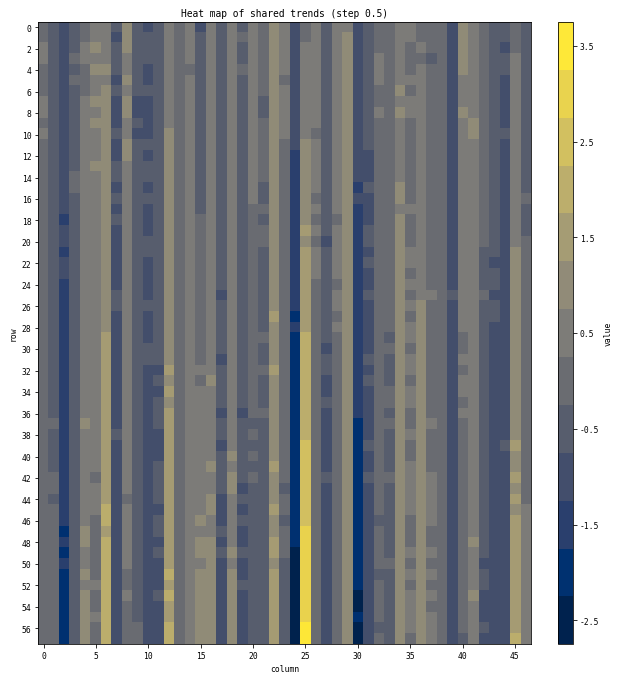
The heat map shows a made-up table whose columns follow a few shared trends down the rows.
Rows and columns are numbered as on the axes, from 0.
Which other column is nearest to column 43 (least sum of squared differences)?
27
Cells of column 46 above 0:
13
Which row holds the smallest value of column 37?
3
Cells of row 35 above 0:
17
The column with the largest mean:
25
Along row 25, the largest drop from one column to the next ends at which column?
30
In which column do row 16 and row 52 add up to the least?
24
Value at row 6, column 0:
0
